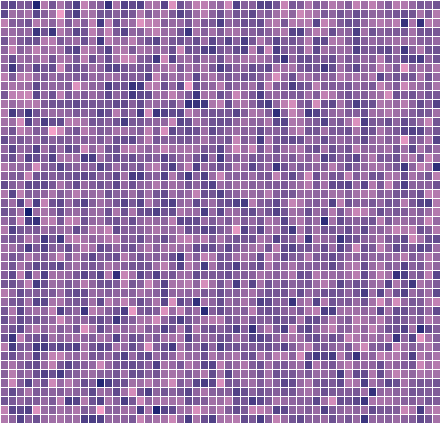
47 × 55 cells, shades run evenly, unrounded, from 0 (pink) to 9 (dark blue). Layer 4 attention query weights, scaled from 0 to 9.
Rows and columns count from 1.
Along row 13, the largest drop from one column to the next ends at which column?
19
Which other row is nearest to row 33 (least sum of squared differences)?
21
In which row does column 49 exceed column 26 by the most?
32
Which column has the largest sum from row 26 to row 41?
6
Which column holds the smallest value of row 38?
53
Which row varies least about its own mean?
33
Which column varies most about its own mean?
51
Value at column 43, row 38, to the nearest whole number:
5
